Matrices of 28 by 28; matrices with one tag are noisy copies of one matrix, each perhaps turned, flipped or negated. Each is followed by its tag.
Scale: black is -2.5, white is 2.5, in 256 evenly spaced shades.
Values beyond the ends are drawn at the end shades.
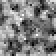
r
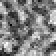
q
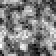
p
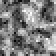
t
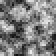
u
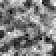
q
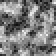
t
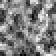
q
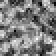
q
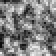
p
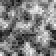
u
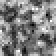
r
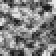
q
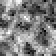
u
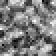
q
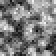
u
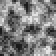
u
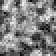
r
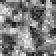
t
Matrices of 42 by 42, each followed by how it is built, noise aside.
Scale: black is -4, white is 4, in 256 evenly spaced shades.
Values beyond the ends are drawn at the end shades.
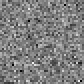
uneven rows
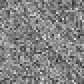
Toeplitz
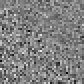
lower triangular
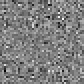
low rank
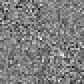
block diagonal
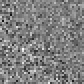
lower triangular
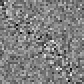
banded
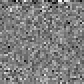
uneven rows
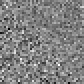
lower triangular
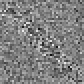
banded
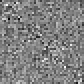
block diagonal
